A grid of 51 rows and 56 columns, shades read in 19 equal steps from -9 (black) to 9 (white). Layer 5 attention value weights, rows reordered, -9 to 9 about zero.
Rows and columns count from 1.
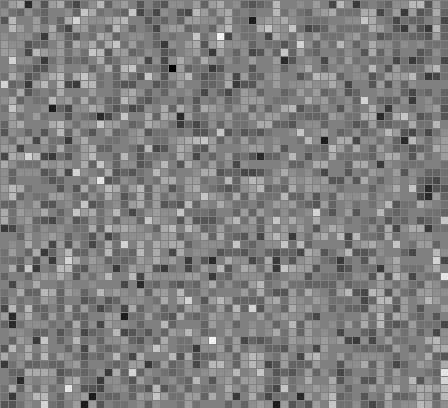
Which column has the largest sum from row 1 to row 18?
2
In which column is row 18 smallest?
41
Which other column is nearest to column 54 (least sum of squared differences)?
53
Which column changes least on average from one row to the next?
42
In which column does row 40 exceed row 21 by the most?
48
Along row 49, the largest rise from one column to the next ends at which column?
36
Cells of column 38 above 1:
8
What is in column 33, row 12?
-2
